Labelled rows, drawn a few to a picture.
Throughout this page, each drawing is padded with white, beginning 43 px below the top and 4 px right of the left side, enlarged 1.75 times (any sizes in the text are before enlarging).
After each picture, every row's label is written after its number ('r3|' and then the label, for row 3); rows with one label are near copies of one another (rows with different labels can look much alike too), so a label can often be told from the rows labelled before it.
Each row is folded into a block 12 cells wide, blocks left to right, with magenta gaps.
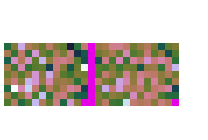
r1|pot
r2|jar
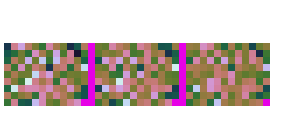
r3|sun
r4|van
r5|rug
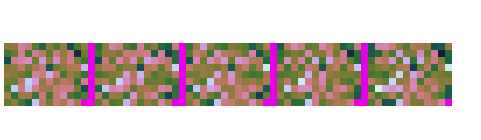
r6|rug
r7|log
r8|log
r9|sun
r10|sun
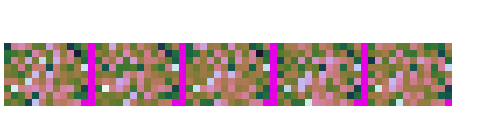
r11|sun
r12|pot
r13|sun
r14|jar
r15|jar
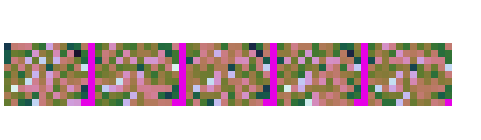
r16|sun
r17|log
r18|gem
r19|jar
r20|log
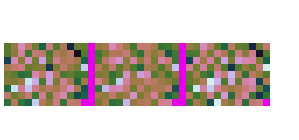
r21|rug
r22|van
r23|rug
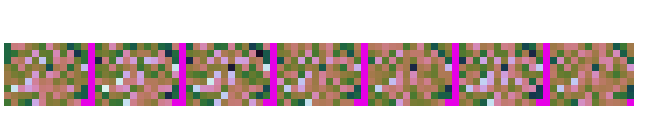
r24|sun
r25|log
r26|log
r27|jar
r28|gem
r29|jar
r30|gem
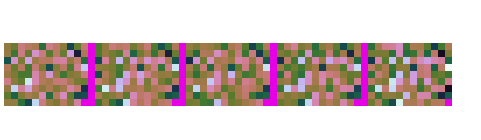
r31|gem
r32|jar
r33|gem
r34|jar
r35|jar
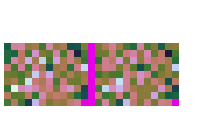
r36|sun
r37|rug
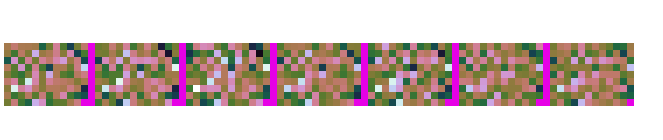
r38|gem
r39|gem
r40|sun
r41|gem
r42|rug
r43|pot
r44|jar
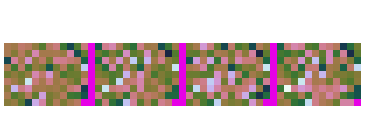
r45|gem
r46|sun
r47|rug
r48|sun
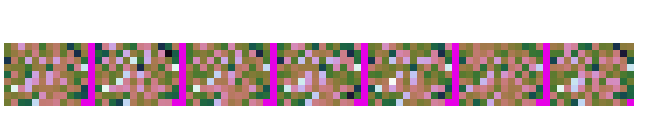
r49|jar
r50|sun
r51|sun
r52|log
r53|log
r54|van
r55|rug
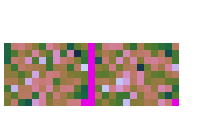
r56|sun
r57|log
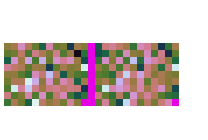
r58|rug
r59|sun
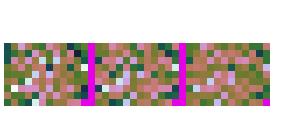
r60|sun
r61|van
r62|log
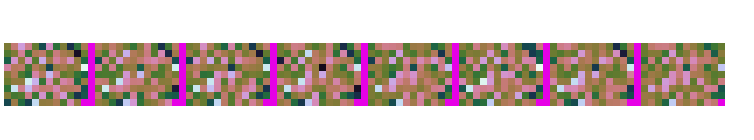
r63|rug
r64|gem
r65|rug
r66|gem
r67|jar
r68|van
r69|gem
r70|jar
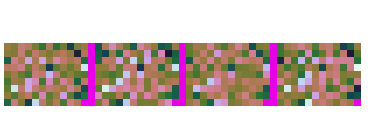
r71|rug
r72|sun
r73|gem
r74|jar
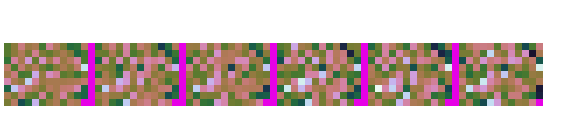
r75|van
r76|jar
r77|gem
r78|rug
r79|pot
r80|gem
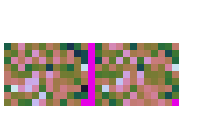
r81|pot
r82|log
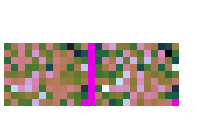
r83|pot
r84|sun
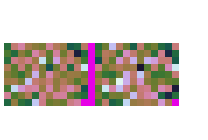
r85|sun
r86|log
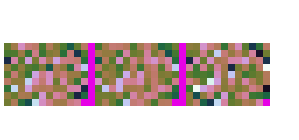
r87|jar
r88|jar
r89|gem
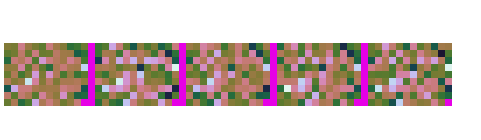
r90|van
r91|log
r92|gem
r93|pot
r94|rug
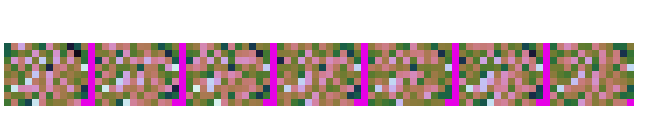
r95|sun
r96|jar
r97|rug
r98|jar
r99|rug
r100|jar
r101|sun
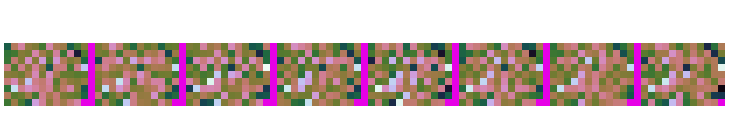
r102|sun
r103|rug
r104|van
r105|jar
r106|jar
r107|sun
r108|sun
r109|gem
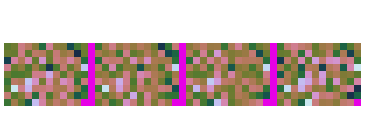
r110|rug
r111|pot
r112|gem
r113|jar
